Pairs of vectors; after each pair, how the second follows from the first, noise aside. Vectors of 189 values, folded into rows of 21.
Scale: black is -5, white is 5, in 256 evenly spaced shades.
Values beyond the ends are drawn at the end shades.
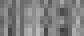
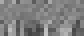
negated, partly zeroed.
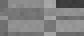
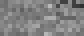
partly zeroed.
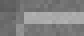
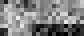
wrapped around, negated, scaled up.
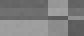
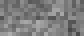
partly zeroed.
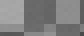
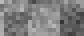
reversed, negated.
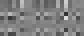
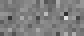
partly zeroed.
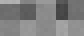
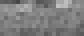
negated, partly zeroed.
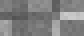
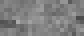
wrapped around, negated, shrunk.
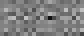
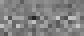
reversed, partly zeroed.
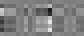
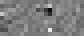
partly zeroed.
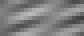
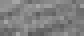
wrapped around, negated, shrunk.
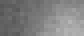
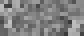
sign-scrambled.
